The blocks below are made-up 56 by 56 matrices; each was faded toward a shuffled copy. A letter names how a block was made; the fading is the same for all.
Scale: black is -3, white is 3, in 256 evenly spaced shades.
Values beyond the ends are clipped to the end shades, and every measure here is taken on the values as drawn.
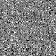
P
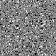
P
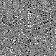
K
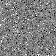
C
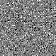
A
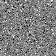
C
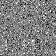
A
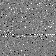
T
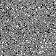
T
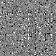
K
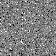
C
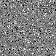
T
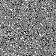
T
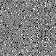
K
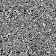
T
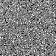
A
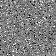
C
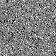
C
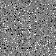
K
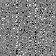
K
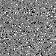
T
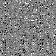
K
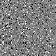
K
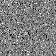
A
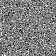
A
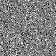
A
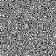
P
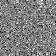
A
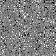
K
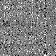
K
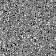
C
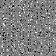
K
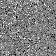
C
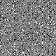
K
